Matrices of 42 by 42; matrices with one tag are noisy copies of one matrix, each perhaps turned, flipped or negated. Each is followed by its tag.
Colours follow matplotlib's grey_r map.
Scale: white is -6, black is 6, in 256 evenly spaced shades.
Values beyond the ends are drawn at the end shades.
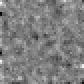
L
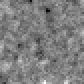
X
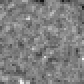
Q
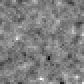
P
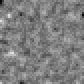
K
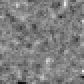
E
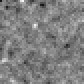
P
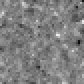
P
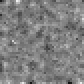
L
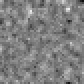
K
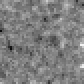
X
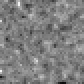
E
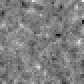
P
